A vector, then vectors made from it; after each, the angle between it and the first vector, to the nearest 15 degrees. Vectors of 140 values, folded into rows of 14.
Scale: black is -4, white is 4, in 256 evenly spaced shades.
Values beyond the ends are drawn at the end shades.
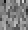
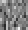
120 degrees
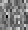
120 degrees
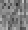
105 degrees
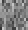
90 degrees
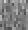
120 degrees
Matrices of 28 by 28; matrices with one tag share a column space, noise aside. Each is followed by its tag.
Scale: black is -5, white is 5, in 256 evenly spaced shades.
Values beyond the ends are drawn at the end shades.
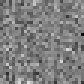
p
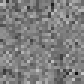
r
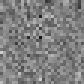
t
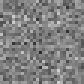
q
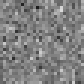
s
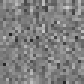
s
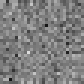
t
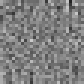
s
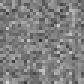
r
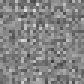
r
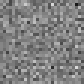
q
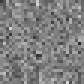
t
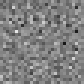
q
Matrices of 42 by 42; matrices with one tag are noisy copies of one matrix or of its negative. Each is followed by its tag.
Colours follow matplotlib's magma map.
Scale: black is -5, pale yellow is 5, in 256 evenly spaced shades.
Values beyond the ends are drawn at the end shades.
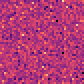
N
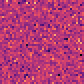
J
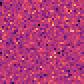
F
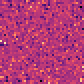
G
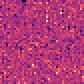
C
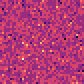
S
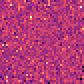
G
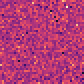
N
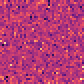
G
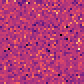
J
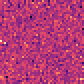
G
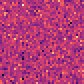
S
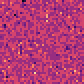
C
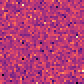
S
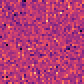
C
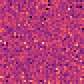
G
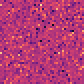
F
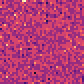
C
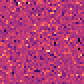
J
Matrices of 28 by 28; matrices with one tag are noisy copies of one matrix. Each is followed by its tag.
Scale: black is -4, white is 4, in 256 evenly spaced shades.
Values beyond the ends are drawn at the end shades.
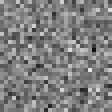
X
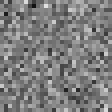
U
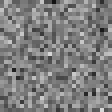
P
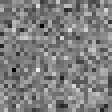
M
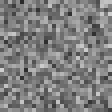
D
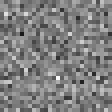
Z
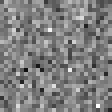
P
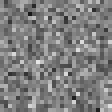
U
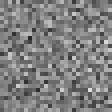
X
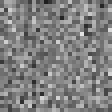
P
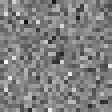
Z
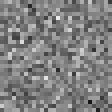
X
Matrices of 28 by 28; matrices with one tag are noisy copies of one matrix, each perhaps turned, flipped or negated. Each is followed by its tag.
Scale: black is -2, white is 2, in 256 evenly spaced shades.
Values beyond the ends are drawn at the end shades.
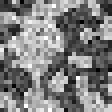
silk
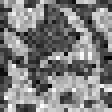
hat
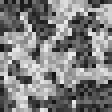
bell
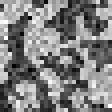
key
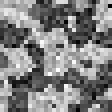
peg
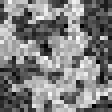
bell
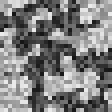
bell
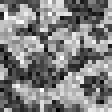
key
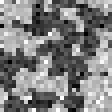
bell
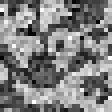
key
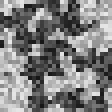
bell
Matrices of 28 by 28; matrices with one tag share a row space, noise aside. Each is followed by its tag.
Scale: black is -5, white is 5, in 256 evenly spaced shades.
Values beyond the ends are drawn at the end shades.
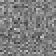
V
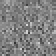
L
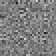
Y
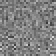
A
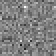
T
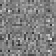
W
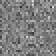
W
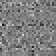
W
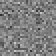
V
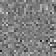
A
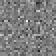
V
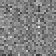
V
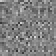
Y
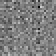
V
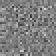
Y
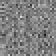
Y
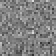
W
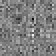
W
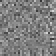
A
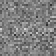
A
